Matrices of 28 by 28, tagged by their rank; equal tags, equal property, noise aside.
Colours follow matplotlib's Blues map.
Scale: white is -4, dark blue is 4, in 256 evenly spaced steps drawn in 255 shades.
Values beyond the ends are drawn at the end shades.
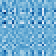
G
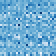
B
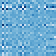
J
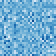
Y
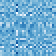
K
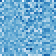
B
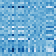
J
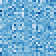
Y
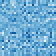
B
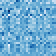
K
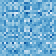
K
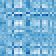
J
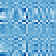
G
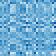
G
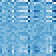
J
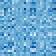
K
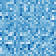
Y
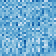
K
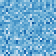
Y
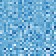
K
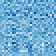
Y
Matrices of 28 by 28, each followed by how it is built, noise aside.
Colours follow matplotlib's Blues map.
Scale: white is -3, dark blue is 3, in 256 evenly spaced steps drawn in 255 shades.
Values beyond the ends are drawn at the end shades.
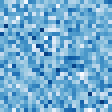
block diagonal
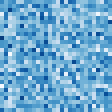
repeating rows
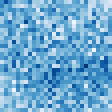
smooth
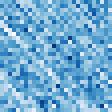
Toeplitz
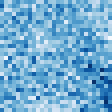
smooth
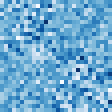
block diagonal
